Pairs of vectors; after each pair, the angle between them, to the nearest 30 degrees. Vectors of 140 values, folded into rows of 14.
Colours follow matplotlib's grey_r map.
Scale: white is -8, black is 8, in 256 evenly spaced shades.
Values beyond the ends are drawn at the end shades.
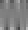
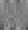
150 degrees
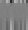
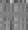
150 degrees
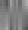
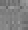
60 degrees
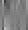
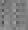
60 degrees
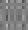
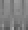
90 degrees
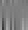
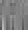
150 degrees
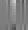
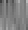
120 degrees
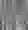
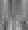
60 degrees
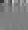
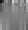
30 degrees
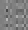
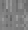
60 degrees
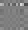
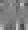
60 degrees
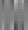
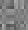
60 degrees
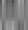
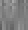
150 degrees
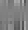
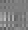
90 degrees
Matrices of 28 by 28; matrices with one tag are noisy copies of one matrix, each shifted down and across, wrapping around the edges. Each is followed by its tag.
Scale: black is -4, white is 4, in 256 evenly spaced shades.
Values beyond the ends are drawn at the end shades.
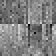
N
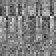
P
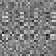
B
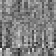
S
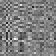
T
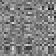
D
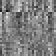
S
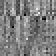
S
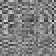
T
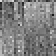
N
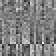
P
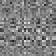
B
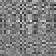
T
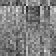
N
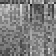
N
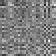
T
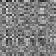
D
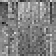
N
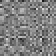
D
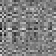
T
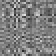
T
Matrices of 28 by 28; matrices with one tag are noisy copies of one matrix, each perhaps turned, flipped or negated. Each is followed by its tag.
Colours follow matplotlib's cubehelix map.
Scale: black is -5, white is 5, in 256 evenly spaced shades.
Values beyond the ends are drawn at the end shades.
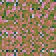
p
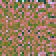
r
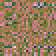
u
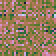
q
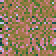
r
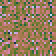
p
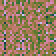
p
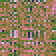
q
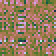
q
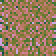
r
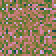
u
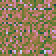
u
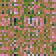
q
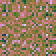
u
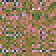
p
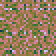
u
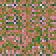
p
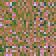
u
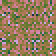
p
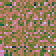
u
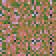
p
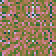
p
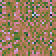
p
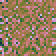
r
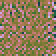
r
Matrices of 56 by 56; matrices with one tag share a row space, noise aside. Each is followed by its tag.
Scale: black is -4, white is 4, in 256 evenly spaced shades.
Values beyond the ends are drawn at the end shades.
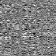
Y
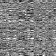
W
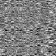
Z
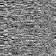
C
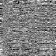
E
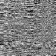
C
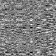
Z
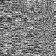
C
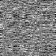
E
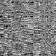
C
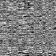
W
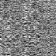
Y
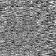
Z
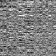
W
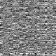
E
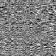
Z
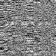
C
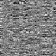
E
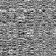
W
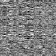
W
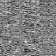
Y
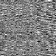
Z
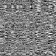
Z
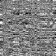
E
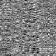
Y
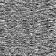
Z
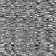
Z
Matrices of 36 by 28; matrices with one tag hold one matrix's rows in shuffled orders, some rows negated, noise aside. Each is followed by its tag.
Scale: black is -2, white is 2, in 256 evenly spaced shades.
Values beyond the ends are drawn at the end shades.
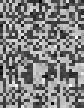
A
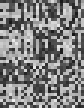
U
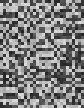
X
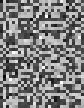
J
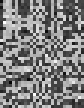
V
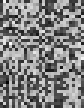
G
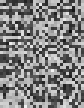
U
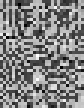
A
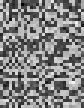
G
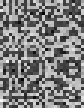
G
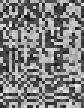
G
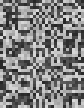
V
